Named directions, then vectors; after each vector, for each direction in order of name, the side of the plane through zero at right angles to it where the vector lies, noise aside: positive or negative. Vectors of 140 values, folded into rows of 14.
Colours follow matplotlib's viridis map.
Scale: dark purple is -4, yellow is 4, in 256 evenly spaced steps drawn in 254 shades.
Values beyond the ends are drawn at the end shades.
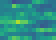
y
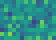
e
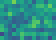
negative, negative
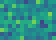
negative, positive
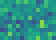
positive, negative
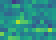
positive, positive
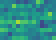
negative, positive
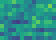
negative, negative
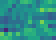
positive, negative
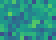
negative, negative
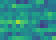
negative, positive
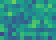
negative, negative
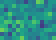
negative, positive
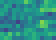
positive, negative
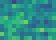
positive, positive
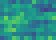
positive, positive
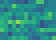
negative, positive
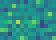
negative, positive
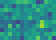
positive, negative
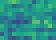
negative, negative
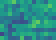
negative, negative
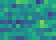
positive, negative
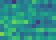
positive, positive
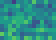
positive, positive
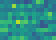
negative, positive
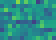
positive, negative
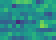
positive, negative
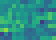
negative, positive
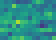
negative, positive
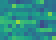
negative, positive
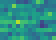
negative, positive
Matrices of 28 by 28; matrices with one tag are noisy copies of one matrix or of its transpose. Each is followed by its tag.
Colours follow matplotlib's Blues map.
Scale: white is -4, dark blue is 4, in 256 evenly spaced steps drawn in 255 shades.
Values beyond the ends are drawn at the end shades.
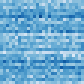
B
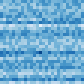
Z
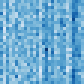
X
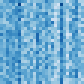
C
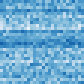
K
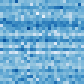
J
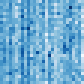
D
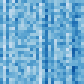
X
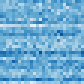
Z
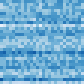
Z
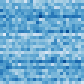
B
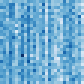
D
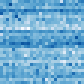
K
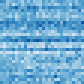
J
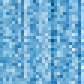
Z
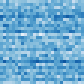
B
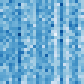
C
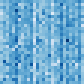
B
